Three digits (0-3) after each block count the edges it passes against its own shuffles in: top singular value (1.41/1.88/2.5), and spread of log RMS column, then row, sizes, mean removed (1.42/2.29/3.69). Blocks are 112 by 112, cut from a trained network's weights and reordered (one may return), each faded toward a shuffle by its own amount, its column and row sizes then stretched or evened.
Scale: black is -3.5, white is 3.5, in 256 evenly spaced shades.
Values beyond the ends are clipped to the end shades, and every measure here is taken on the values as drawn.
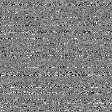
1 0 3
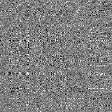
2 2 2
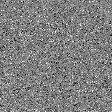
0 0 1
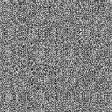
2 1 0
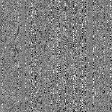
0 3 0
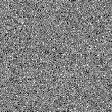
2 0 0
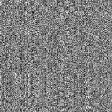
2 2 0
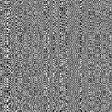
3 3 0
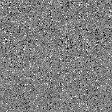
0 2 1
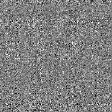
0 2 2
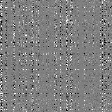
1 3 2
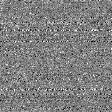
2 0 2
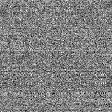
2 0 1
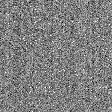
1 0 0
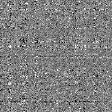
1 2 2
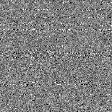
1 0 2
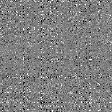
1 2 2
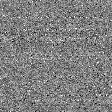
1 0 1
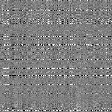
3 1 3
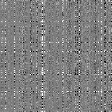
3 3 2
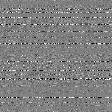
1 0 3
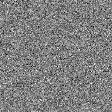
1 0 1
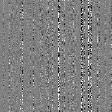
2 3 0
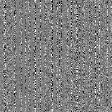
1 3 0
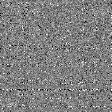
1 1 2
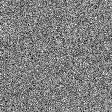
1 0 0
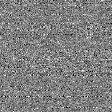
1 0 2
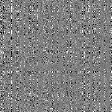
2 3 2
